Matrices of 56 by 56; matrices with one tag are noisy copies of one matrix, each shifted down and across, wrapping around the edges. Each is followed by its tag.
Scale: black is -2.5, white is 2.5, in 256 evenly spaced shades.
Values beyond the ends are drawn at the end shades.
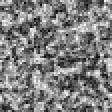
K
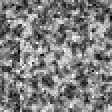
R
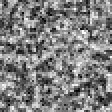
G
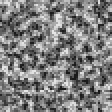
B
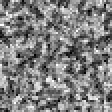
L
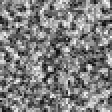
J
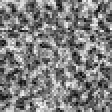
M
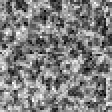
R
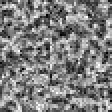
G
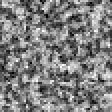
B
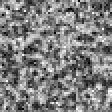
G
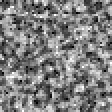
B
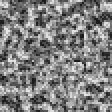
G
